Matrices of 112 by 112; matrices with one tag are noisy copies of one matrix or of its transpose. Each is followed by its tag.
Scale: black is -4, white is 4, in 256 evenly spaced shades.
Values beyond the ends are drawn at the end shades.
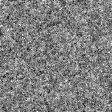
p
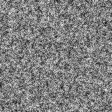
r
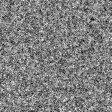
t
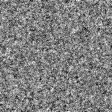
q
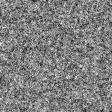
p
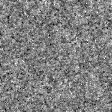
p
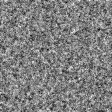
q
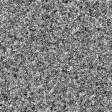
q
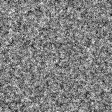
r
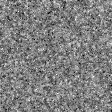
p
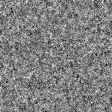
q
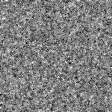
q
